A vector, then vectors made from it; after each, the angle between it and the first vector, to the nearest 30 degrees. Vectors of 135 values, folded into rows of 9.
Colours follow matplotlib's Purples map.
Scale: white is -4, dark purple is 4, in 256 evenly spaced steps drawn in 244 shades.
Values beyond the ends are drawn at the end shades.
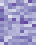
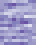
60 degrees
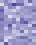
30 degrees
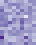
60 degrees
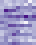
120 degrees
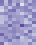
120 degrees
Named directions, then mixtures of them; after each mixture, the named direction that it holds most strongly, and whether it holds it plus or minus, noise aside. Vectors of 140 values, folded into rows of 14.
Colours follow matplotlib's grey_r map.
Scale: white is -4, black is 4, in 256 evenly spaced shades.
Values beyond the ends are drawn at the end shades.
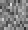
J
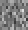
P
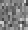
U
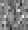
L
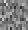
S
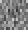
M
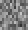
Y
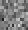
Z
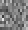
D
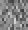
P, minus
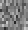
D, plus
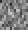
M, minus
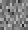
J, plus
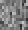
U, minus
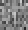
M, minus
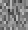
M, plus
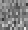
M, plus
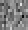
L, minus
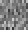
M, plus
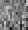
U, minus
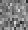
J, plus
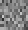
D, minus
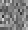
D, plus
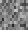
Y, plus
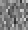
P, plus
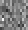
D, plus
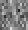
L, minus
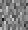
D, minus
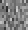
M, minus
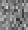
Z, minus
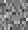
S, plus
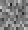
J, minus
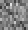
J, plus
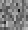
D, plus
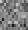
Y, plus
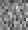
P, minus
